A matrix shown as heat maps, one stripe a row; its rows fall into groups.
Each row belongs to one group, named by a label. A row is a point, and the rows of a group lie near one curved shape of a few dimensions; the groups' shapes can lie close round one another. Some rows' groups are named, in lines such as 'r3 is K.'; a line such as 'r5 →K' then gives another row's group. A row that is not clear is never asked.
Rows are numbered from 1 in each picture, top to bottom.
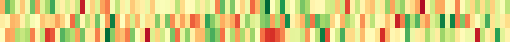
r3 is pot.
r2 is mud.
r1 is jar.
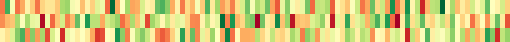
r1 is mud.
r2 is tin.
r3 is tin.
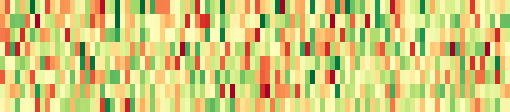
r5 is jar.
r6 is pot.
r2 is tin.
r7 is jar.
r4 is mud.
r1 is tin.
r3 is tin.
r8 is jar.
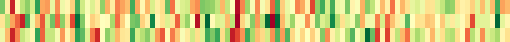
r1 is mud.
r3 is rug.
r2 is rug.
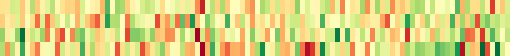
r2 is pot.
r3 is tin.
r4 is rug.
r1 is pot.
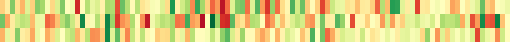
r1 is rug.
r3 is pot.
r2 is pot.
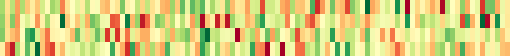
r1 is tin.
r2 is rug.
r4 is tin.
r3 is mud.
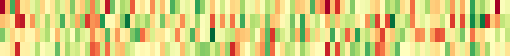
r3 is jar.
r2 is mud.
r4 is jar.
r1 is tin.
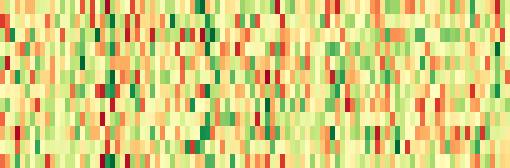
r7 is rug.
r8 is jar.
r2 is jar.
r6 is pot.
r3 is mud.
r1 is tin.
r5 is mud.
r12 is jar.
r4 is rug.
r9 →jar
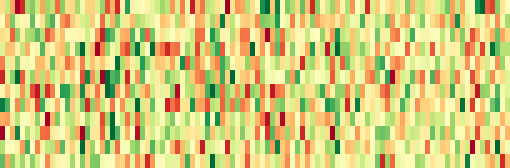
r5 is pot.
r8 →jar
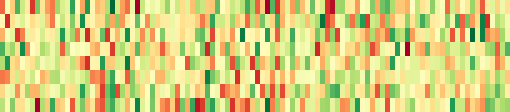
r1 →pot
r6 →jar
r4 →tin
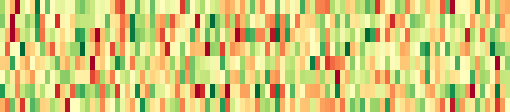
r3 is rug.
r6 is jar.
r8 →tin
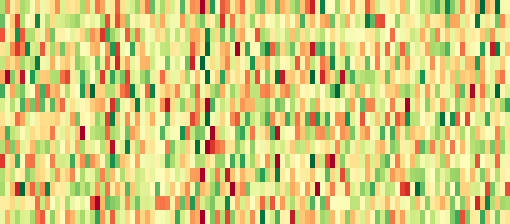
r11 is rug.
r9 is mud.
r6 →tin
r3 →jar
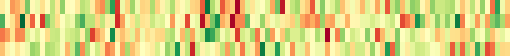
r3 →jar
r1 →rug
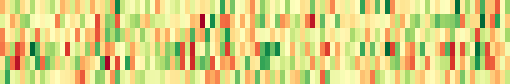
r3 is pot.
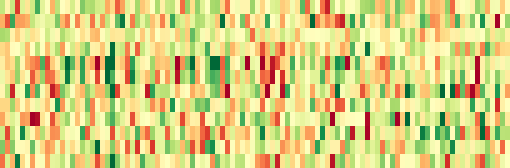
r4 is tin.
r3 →jar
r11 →mud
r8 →tin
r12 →pot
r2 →tin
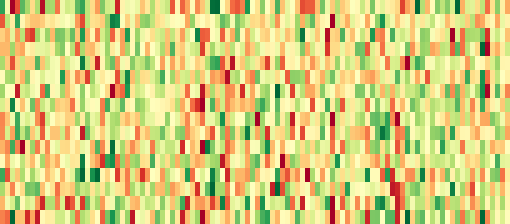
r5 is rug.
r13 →mud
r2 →pot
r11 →mud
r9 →tin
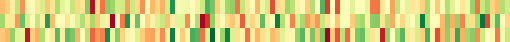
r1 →jar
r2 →rug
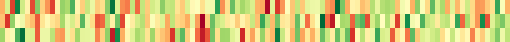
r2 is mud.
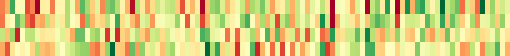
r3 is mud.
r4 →jar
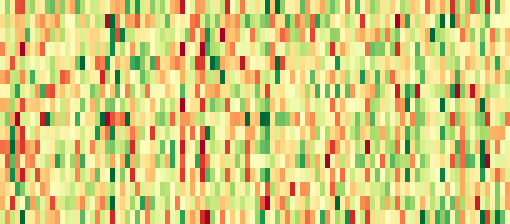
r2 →mud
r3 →rug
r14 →pot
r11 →mud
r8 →mud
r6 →tin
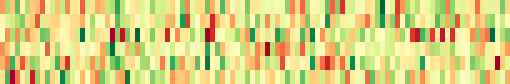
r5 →tin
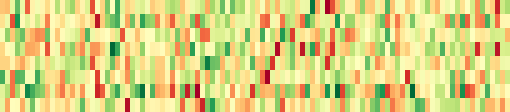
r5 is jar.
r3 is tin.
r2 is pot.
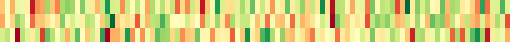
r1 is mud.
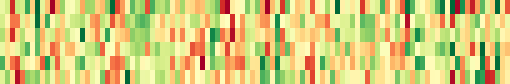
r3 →rug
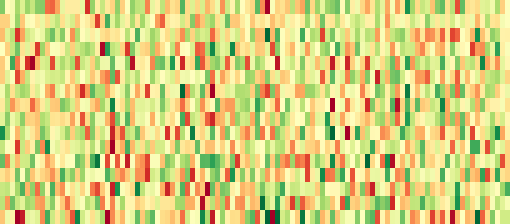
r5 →mud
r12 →mud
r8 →mud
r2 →pot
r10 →jar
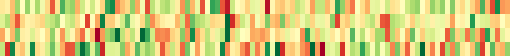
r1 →pot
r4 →tin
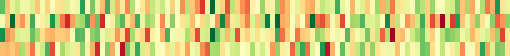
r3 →mud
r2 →tin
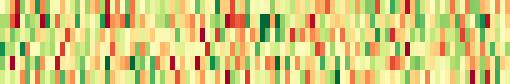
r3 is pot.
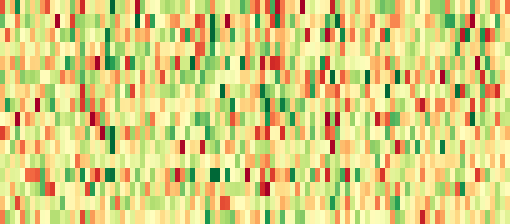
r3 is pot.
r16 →jar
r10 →jar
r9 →jar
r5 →pot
